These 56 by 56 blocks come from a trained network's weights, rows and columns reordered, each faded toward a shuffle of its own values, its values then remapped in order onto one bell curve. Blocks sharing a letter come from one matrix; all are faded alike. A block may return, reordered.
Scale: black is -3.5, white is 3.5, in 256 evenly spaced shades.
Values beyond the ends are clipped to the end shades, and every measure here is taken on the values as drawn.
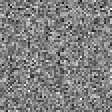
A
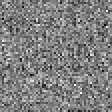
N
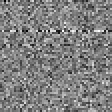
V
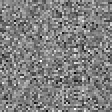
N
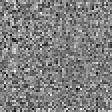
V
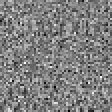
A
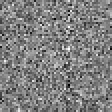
N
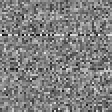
V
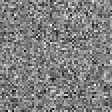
N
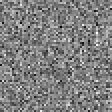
N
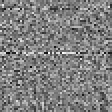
V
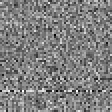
V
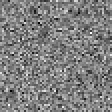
A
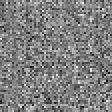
N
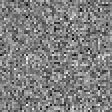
V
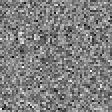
A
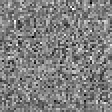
N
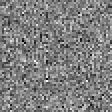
N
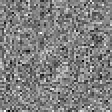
A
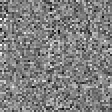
V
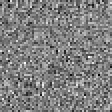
A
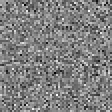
A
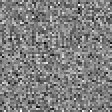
N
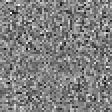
N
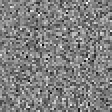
A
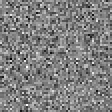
A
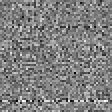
V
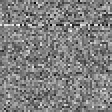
V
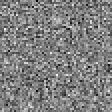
A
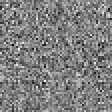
N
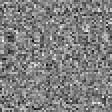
A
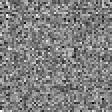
V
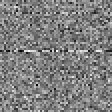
V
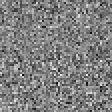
N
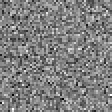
A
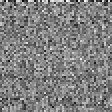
V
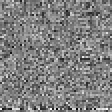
V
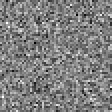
N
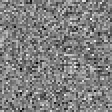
A
